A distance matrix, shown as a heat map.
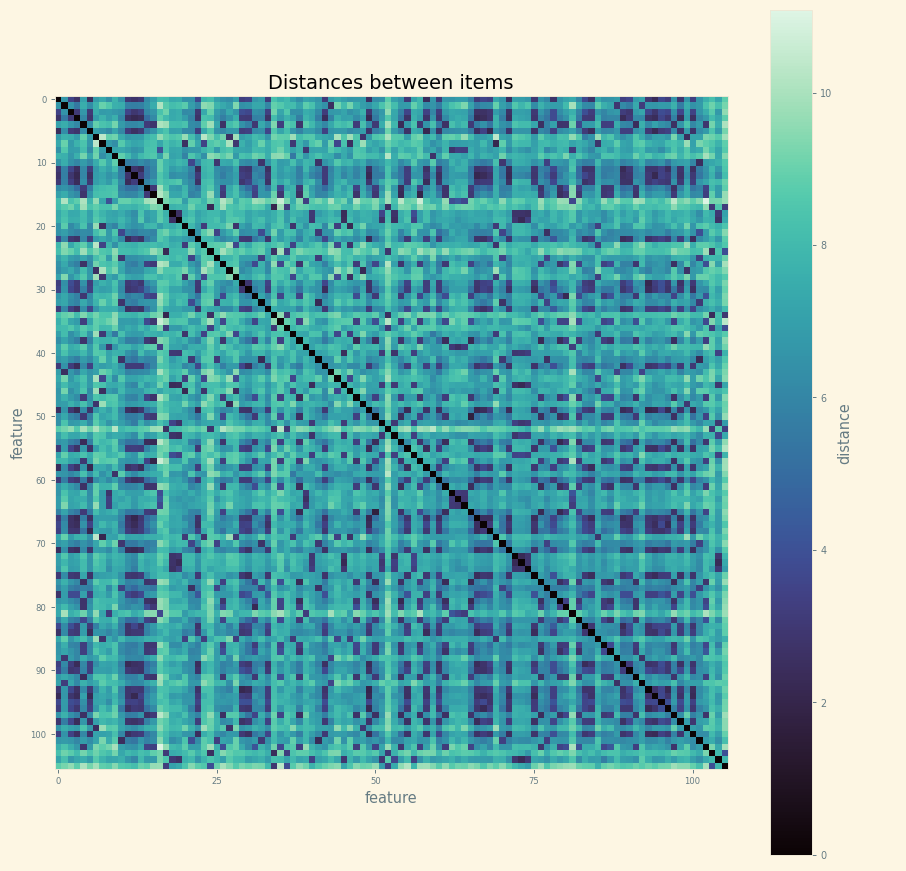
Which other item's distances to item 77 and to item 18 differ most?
21
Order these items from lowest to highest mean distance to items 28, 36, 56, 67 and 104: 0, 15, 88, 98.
0, 98, 15, 88
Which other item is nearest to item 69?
7
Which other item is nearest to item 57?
15
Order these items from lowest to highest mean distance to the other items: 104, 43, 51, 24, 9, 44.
51, 104, 43, 44, 9, 24
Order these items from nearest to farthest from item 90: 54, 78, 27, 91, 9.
78, 54, 91, 27, 9
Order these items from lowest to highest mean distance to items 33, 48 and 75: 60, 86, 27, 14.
60, 27, 14, 86
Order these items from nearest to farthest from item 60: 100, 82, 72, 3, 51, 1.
3, 100, 82, 1, 51, 72
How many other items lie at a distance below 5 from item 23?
8
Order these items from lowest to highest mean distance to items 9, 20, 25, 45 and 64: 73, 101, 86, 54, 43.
73, 101, 86, 54, 43
